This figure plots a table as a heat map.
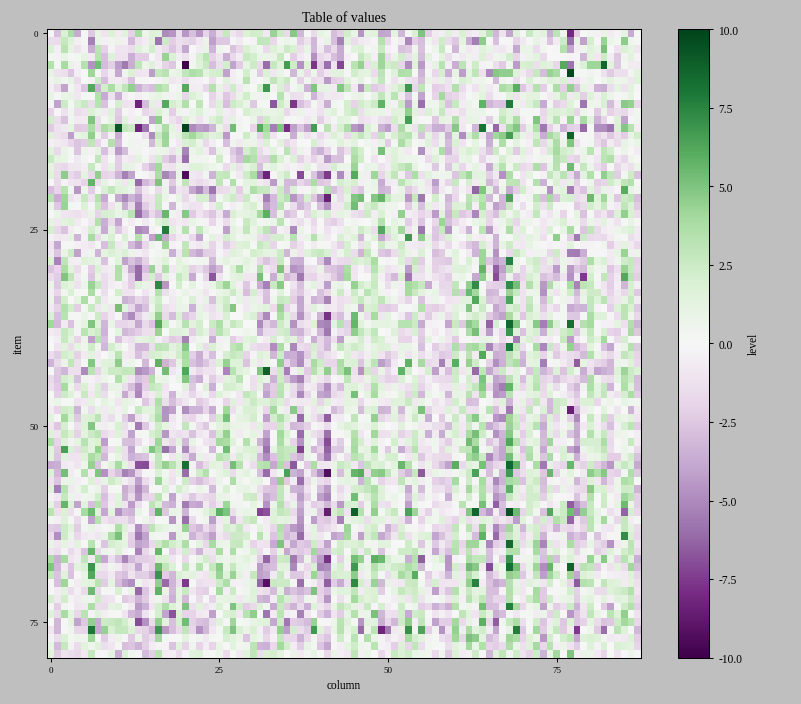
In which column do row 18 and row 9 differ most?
20
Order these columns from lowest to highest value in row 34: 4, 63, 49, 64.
4, 64, 49, 63
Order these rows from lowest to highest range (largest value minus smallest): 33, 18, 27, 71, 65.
27, 33, 71, 65, 18
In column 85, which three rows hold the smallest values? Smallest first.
61, 11, 32
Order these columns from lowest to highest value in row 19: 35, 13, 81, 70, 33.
13, 33, 35, 81, 70
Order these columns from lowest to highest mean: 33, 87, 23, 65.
65, 87, 33, 23
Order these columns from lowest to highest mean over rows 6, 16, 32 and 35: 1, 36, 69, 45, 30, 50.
50, 1, 36, 30, 69, 45
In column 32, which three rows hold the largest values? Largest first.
43, 7, 23
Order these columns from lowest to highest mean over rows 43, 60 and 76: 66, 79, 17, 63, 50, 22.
66, 22, 50, 79, 63, 17
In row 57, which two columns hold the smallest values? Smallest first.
37, 66
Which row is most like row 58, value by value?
29
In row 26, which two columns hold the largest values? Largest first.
53, 16
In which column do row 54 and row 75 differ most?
35
